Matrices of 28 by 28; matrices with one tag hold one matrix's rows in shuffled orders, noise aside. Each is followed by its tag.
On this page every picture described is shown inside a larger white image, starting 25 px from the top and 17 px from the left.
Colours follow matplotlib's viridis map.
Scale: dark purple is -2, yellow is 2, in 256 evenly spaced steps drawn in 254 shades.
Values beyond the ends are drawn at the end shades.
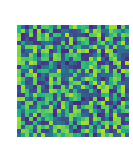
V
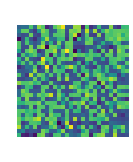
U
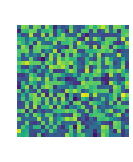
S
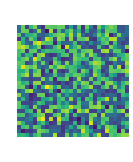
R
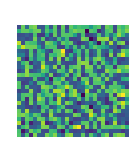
U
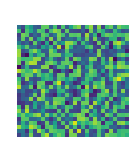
U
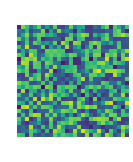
S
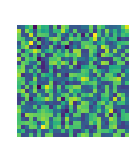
V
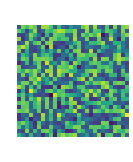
S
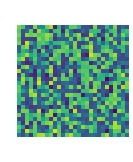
V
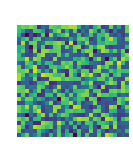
R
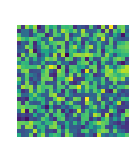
U
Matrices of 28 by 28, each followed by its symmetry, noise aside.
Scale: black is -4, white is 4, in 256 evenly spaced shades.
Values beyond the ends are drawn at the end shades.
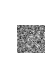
symmetric.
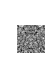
mirrored left to right.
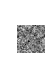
symmetric across the other diagonal.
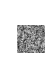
same after a half turn.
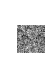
antisymmetric.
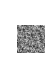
antisymmetric.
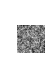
symmetric across the other diagonal.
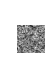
no symmetry.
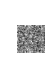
mirrored top to bottom.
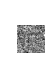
antisymmetric.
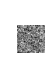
no symmetry.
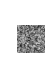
mirrored top to bottom.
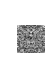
mirrored left to right.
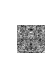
mirrored left to right.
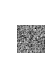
same after a half turn.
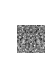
mirrored left to right.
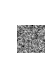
no symmetry.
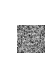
same after a half turn.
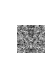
mirrored left to right.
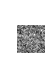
same after a half turn.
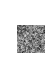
symmetric.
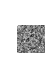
symmetric.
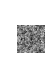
mirrored top to bottom.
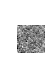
symmetric across the other diagonal.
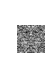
mirrored left to right.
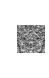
mirrored left to right.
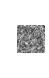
symmetric across the other diagonal.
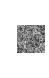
symmetric.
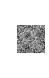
symmetric.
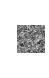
no symmetry.
